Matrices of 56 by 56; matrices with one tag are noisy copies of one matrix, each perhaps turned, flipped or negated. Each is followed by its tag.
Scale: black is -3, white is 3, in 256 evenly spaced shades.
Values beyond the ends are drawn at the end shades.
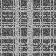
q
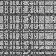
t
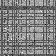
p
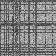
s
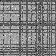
s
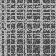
t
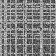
t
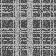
q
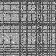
s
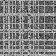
t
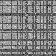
t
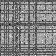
s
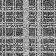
q
